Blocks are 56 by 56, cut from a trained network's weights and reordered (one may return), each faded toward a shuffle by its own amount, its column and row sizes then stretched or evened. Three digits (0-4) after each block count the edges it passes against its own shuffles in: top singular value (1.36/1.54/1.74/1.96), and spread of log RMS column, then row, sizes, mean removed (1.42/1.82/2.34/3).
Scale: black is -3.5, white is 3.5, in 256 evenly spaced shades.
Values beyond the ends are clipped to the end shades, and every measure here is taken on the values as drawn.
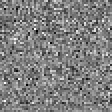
0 0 3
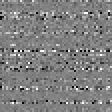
1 1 4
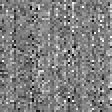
1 3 0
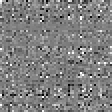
1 3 4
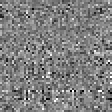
3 2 2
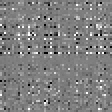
1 3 4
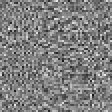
3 0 2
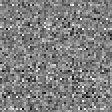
0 0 3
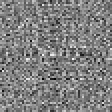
4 0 3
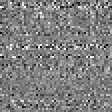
3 0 4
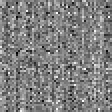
2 1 1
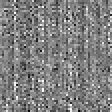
3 2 1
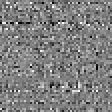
2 1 4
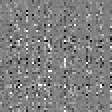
0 4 3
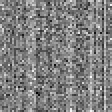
4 1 2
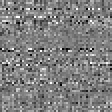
3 1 4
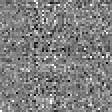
1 2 0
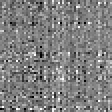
3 2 3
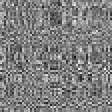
4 0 2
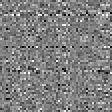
3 2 3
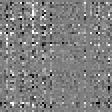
1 4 3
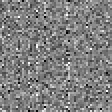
2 3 0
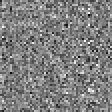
1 2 0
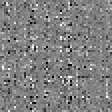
0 3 2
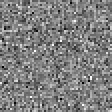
0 0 1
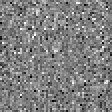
0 1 1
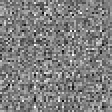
4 2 2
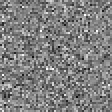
2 2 0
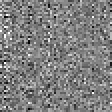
2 3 0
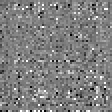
1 2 3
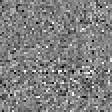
0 0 2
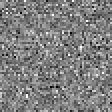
0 0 2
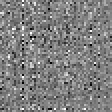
0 4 2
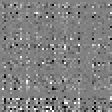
1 3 4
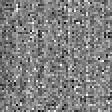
1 0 1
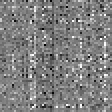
2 3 3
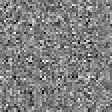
3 2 2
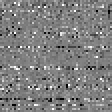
0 1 4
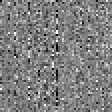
1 4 0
